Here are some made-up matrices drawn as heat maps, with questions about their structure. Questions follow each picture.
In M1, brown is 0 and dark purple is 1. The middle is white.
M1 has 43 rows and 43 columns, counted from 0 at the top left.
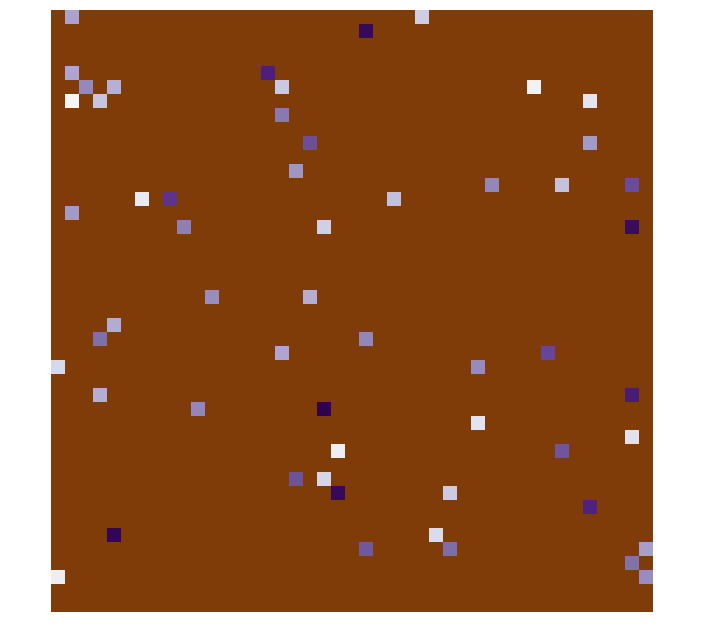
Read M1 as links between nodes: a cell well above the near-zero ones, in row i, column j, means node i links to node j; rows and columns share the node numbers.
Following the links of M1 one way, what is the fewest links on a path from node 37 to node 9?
3
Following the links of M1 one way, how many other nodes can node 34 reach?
7
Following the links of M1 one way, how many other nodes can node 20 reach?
3
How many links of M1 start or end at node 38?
6
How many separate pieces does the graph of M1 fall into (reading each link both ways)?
3
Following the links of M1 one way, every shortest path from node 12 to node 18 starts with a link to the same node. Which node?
node 31
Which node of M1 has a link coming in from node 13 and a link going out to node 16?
node 24
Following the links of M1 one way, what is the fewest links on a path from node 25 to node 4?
4
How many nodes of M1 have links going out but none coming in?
12
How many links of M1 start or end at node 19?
3
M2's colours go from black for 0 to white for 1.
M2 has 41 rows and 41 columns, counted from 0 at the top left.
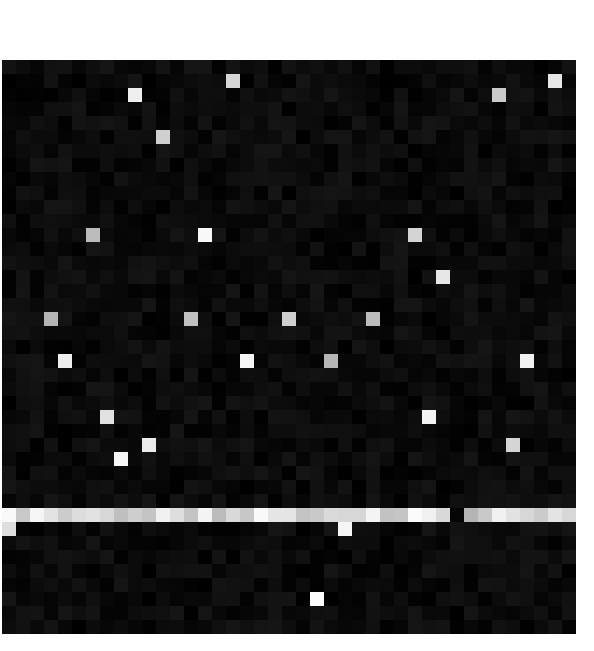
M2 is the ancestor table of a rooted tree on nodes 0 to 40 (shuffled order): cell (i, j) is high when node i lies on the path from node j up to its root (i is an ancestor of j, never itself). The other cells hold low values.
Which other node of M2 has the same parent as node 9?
35
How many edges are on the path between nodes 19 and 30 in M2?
3
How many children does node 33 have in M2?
2
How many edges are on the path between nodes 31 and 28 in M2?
3
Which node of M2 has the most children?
32
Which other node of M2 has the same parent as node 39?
16
